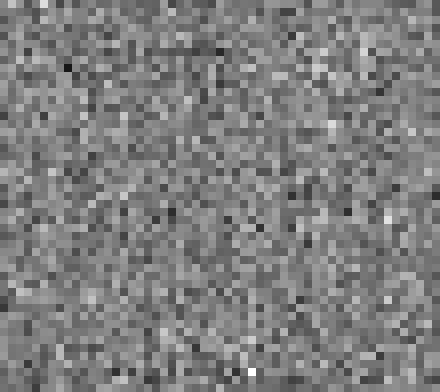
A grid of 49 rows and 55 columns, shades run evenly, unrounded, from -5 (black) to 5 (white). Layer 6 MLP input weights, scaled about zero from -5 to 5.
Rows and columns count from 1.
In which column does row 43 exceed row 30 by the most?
32
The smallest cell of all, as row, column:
9, 9
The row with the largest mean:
16
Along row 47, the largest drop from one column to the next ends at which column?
33
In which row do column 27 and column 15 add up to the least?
47
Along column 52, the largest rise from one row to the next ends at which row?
44
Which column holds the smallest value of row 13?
26
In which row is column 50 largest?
41
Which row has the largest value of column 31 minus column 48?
45
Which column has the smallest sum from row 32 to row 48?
19
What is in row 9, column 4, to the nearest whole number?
1
